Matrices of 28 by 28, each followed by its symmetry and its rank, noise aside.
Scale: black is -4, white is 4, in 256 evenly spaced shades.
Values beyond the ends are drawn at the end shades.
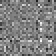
no symmetry, rank four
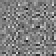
antisymmetric, rank four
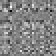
no symmetry, rank four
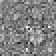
symmetric, rank eight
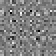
no symmetry, rank four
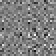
no symmetry, rank four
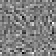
antisymmetric, rank six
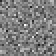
symmetric, rank eight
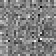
no symmetry, rank six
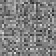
antisymmetric, rank eight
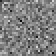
symmetric, rank eight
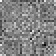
symmetric, rank eight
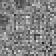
symmetric, rank eight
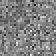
symmetric, rank eight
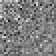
symmetric, rank eight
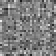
antisymmetric, rank six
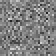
no symmetry, rank six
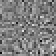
no symmetry, rank six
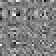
no symmetry, rank four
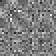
symmetric, rank four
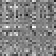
no symmetry, rank four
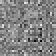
symmetric, rank four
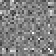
symmetric, rank six
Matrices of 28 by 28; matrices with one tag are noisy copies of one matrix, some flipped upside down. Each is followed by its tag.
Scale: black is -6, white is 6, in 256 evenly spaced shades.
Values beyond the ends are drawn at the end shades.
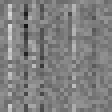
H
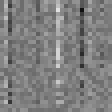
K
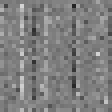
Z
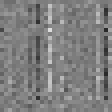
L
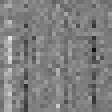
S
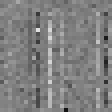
L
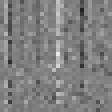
K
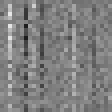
H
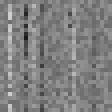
H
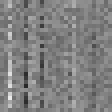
H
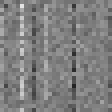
Z
